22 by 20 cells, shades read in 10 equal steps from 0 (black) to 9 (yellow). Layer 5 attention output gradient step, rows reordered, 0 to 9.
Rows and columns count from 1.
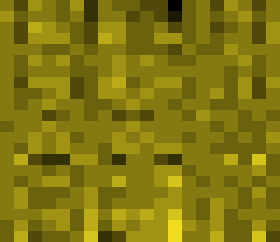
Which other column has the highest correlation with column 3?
20
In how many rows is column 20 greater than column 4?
4
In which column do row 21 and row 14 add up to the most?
13
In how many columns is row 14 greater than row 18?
7
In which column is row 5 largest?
17
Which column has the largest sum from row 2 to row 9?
9
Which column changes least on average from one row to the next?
1
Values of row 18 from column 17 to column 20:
5 4 6 4
